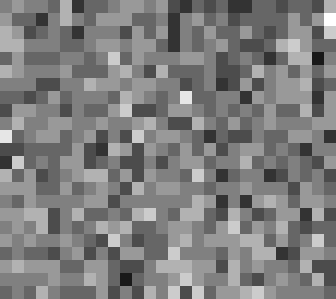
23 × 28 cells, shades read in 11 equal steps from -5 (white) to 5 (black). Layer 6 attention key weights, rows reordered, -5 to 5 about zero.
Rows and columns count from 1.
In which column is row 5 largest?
27
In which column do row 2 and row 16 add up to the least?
28
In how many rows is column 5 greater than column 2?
14
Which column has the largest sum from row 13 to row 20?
5
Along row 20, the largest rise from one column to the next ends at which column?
24
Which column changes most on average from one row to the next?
11
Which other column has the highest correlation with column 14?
1
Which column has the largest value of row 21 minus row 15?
12
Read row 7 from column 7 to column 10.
0 -2 -1 -1
